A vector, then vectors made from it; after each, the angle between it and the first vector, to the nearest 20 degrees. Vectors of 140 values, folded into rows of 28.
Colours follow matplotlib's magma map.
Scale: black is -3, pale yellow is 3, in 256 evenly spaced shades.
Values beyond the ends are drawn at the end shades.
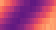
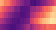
20 degrees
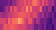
160 degrees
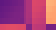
80 degrees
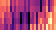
40 degrees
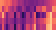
40 degrees
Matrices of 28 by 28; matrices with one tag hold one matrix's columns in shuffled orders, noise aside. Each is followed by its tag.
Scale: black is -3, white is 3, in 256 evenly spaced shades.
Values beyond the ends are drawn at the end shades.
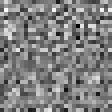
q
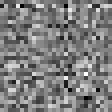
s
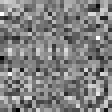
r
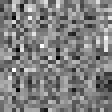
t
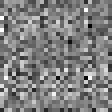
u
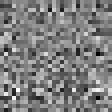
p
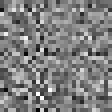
p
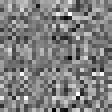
r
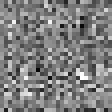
u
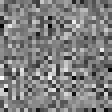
u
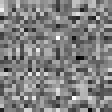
r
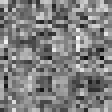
t
